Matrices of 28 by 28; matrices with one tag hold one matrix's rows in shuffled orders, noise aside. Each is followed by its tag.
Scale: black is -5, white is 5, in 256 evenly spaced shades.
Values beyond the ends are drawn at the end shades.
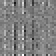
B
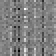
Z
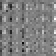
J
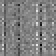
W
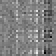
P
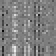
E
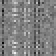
E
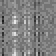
E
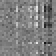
P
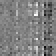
P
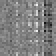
P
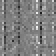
W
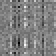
Z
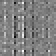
B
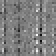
W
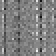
W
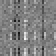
Z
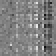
P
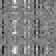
E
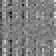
J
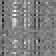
E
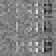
P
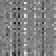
Z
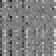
J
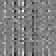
B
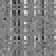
Z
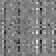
W
